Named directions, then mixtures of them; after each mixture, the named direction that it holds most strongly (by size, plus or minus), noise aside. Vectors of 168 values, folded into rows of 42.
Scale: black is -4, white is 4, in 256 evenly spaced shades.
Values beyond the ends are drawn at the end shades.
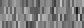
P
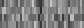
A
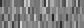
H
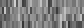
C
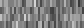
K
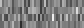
H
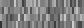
K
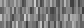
K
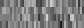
A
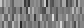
H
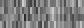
K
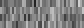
K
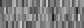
P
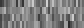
A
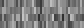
A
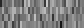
H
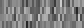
P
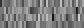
P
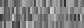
K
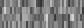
A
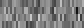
P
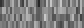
A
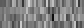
H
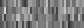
C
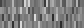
H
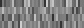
H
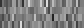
H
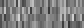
C
